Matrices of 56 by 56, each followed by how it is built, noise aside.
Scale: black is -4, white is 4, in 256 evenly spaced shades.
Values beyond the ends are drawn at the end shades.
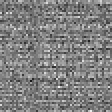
blocks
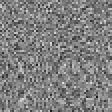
blocks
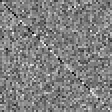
diagonal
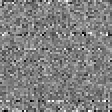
uneven rows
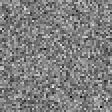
noise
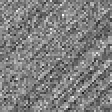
Hankel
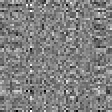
low rank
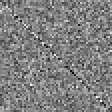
diagonal
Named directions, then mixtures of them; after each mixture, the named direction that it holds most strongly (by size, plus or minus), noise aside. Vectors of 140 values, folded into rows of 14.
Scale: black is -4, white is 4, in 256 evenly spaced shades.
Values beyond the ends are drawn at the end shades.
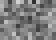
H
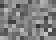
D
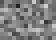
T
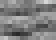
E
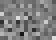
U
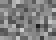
D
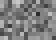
U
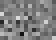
U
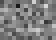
T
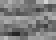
E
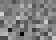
U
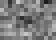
H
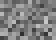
D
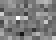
U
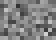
D
